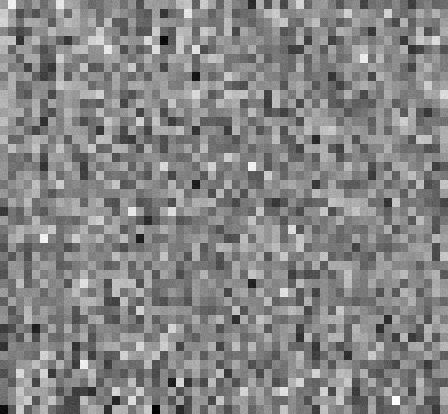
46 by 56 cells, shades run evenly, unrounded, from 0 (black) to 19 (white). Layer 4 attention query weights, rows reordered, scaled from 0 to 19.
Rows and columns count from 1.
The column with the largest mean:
41
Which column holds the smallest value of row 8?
7
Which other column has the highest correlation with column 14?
20
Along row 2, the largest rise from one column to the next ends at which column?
24
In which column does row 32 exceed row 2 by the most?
3
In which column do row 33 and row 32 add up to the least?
32
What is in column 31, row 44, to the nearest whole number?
16
